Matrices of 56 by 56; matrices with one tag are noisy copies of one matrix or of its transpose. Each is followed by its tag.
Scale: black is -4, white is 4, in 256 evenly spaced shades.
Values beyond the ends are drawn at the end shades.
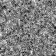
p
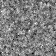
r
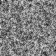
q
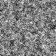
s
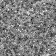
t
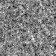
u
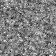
u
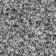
u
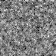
q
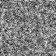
q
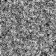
q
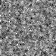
q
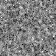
u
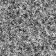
u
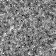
t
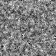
r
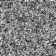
q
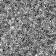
t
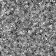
r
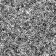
t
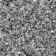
p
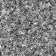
r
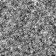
p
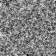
p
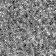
u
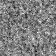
u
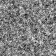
u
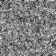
q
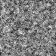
r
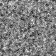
r
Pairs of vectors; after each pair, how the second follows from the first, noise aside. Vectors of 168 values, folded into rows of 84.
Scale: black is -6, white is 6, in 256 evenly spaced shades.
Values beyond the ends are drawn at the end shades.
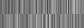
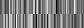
reversed, scaled up.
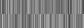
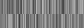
wrapped around.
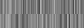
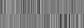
partly zeroed.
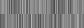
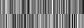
reversed, scaled up.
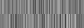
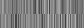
copied.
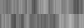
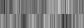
wrapped around.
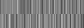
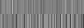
partly zeroed.
